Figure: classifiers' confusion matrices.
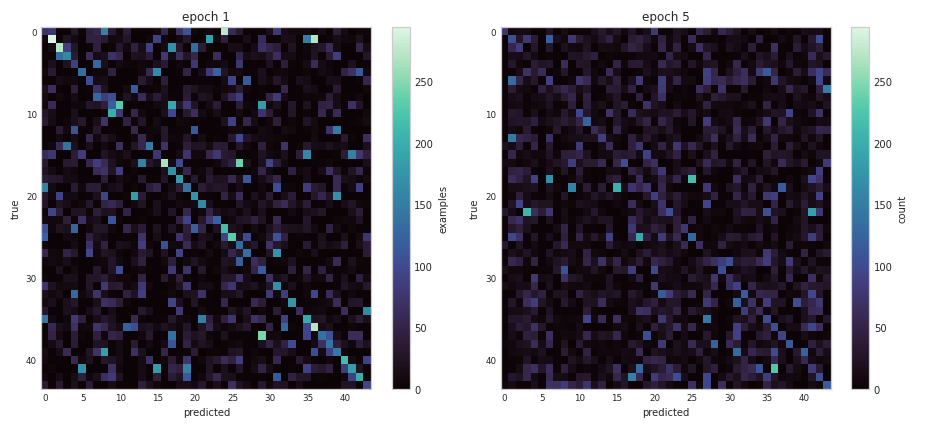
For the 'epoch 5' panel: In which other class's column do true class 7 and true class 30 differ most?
43
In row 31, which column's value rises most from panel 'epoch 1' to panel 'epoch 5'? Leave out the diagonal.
20
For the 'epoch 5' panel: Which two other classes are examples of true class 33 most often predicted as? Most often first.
31, 39
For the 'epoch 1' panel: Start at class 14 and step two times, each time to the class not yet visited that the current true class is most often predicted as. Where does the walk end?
2
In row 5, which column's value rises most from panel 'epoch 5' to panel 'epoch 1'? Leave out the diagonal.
15
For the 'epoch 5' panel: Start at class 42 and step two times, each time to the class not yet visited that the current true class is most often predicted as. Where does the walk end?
21
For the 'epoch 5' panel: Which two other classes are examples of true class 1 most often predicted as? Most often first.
6, 42
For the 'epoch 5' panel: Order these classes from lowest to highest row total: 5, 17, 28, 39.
17, 39, 5, 28
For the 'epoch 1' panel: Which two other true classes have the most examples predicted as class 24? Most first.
0, 25
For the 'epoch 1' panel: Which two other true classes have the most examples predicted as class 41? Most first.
15, 42
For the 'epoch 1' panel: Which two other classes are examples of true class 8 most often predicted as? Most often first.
7, 9
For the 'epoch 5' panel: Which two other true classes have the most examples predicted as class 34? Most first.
41, 5
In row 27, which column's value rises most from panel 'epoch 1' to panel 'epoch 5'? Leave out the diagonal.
35
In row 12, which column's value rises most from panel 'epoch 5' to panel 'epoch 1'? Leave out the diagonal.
39
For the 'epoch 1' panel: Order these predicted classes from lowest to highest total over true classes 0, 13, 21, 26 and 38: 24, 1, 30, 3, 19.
3, 1, 30, 19, 24
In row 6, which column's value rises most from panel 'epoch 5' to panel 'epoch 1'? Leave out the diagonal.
25
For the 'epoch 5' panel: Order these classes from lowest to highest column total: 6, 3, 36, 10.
10, 3, 6, 36
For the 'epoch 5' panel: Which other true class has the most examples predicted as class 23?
42
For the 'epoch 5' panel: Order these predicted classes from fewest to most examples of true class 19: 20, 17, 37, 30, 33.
20, 30, 33, 17, 37
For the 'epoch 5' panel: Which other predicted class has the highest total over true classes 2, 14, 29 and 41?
36
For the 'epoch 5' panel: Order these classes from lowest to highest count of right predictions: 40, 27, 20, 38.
27, 40, 20, 38
